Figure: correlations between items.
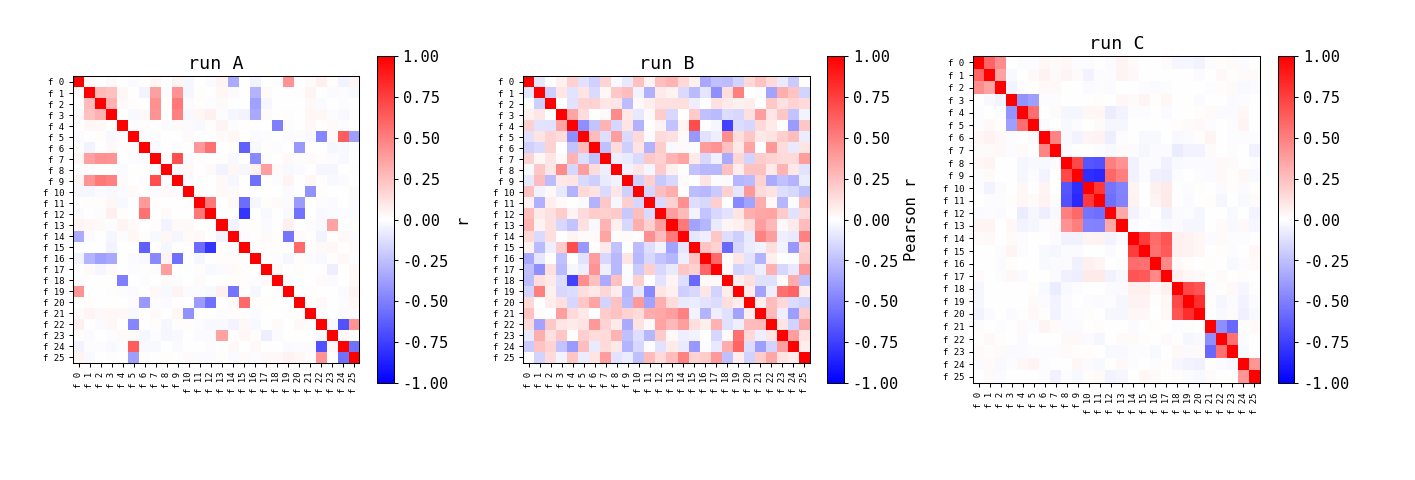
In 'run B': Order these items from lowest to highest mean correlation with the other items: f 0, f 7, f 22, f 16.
f 16, f 0, f 7, f 22
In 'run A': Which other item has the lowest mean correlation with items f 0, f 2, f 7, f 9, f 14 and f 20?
f 16
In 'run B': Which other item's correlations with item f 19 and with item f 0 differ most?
f 24
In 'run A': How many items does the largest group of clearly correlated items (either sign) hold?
6
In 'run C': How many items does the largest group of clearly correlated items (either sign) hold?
6
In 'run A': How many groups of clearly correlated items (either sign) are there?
8
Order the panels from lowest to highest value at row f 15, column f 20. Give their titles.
run B, run C, run A
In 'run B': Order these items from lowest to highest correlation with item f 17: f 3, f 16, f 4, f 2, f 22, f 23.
f 3, f 23, f 4, f 2, f 22, f 16
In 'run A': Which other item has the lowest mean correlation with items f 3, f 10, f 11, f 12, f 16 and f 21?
f 15
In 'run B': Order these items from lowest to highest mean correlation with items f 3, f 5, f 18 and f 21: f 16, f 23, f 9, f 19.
f 16, f 19, f 9, f 23
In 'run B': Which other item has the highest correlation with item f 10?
f 20
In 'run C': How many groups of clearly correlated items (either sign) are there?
8
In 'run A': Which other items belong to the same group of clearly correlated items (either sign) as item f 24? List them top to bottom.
f 5, f 22, f 25
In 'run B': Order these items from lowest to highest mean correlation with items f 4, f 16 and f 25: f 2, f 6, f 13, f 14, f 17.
f 13, f 2, f 6, f 14, f 17
